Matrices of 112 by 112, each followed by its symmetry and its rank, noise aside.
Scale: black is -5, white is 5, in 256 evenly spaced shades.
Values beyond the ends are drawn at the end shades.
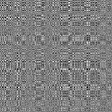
no symmetry, rank two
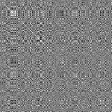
symmetric, rank three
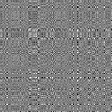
symmetric, rank three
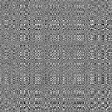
symmetric, rank two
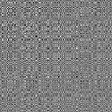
symmetric, rank three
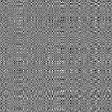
no symmetry, rank three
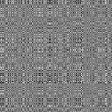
no symmetry, rank three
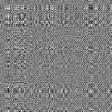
no symmetry, rank three
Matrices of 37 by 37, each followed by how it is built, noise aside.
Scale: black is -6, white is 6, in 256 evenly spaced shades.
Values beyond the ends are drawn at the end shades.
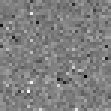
sparse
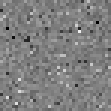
sparse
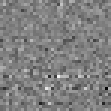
uneven rows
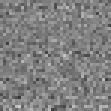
uneven rows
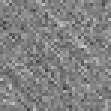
Toeplitz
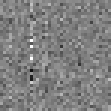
uneven columns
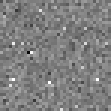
sparse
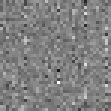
uneven columns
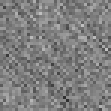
Toeplitz
